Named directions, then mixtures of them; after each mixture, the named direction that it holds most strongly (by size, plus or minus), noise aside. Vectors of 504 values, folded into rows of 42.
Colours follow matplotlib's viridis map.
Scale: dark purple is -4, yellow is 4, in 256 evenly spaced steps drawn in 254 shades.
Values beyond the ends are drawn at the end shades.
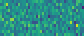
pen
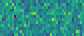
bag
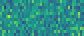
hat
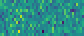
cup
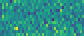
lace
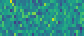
bag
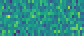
hat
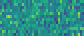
hat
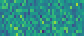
lace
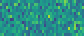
pen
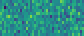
hat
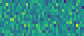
pen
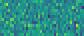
pen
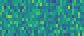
hat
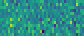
pen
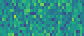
bag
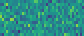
pen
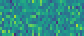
hat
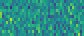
pen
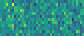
bag
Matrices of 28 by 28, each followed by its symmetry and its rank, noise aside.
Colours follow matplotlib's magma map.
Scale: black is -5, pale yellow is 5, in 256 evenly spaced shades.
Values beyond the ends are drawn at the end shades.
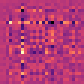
antisymmetric, rank two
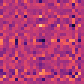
no symmetry, rank three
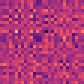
symmetric, rank three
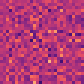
no symmetry, rank three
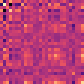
symmetric, rank two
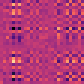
no symmetry, rank one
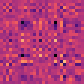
symmetric, rank two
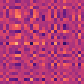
no symmetry, rank two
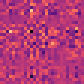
no symmetry, rank three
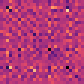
symmetric, rank three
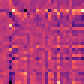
antisymmetric, rank two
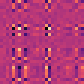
no symmetry, rank one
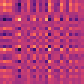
symmetric, rank one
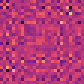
symmetric, rank three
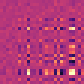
symmetric, rank one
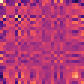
symmetric, rank two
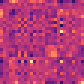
symmetric, rank three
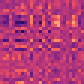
no symmetry, rank two
